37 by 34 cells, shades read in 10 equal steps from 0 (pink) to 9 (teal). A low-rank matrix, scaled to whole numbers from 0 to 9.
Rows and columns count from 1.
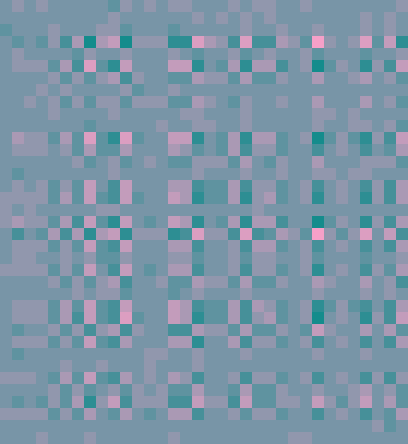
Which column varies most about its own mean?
27
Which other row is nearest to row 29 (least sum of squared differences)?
21
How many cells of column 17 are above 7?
6
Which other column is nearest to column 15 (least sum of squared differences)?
11
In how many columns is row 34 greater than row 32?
16
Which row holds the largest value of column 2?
20
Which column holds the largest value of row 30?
2
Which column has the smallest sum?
8
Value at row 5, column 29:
5
